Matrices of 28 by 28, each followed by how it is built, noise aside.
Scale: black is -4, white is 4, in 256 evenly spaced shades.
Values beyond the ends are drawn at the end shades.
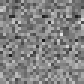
repeating columns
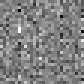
uneven columns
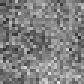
smooth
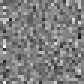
uneven columns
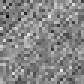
Hankel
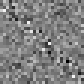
banded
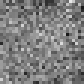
smooth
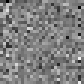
uneven columns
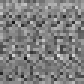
repeating columns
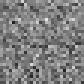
repeating columns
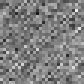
Hankel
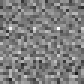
repeating columns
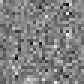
uneven columns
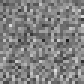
repeating columns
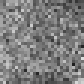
smooth
